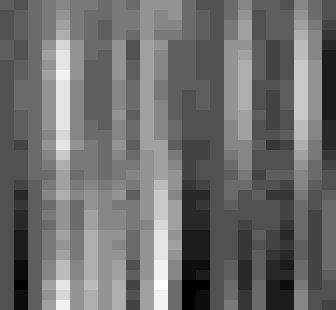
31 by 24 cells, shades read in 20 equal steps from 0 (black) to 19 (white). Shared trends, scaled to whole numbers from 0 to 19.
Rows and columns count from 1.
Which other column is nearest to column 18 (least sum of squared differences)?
23
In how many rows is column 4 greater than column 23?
22
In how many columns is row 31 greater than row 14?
9
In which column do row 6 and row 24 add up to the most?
5
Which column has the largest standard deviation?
18
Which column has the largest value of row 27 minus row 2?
12
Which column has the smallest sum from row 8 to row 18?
24
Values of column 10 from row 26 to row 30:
8 6 7 5 6
